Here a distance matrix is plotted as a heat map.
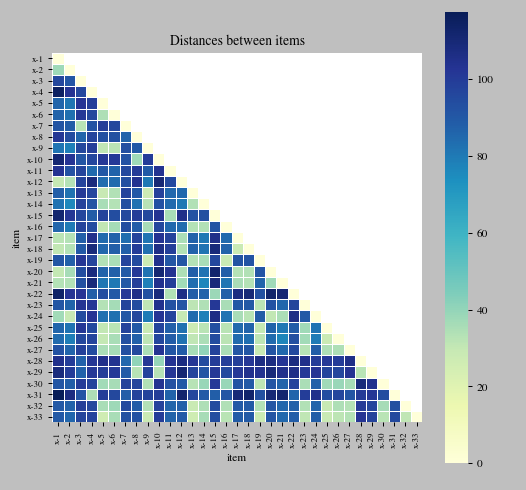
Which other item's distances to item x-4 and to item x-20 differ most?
x-1
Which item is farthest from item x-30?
x-28
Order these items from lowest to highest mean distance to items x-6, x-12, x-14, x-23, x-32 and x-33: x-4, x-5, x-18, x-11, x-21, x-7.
x-5, x-21, x-18, x-11, x-7, x-4
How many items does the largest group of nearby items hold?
14
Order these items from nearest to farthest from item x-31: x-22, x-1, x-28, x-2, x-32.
x-22, x-32, x-28, x-2, x-1
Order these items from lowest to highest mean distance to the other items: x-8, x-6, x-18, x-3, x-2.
x-6, x-2, x-18, x-8, x-3
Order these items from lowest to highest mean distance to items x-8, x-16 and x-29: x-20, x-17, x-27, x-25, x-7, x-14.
x-14, x-25, x-27, x-7, x-17, x-20
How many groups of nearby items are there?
6
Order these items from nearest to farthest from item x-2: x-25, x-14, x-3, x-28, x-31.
x-14, x-25, x-3, x-28, x-31
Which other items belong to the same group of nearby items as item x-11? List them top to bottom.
x-15, x-22
